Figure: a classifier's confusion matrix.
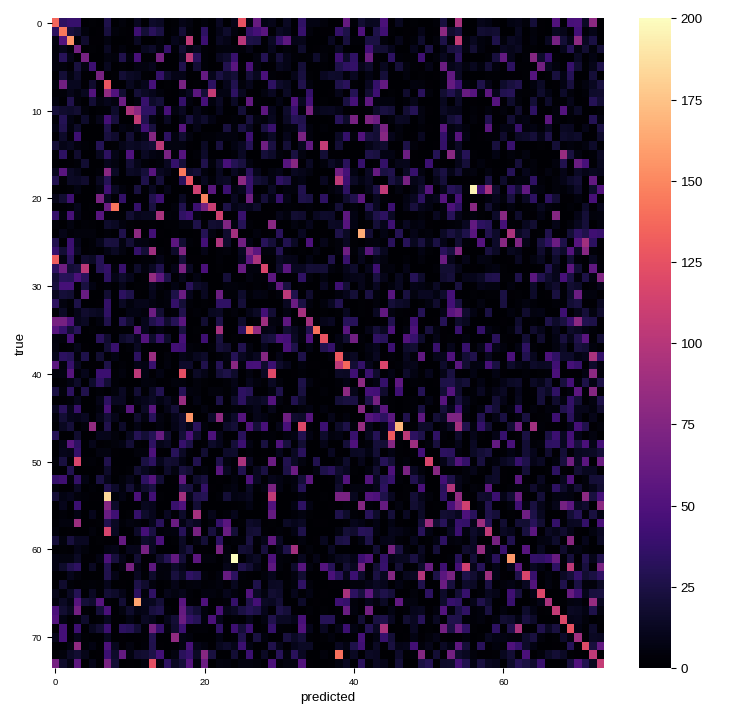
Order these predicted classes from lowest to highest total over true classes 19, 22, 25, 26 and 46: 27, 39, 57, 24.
24, 27, 57, 39
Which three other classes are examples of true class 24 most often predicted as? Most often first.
41, 61, 11
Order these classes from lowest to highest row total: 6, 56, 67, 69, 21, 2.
6, 56, 21, 67, 2, 69
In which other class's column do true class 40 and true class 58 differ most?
29
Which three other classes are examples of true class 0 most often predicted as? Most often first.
25, 54, 72
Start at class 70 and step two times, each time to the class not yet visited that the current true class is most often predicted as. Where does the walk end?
32
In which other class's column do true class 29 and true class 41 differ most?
13
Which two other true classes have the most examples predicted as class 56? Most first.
19, 21
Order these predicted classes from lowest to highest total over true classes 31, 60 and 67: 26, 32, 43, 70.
43, 26, 70, 32
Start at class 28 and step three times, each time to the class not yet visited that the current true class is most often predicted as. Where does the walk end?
38
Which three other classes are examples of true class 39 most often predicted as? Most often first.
44, 38, 24
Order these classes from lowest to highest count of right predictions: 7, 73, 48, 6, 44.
44, 6, 48, 73, 7
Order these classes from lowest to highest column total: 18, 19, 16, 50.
50, 16, 19, 18
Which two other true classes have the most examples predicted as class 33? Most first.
46, 13
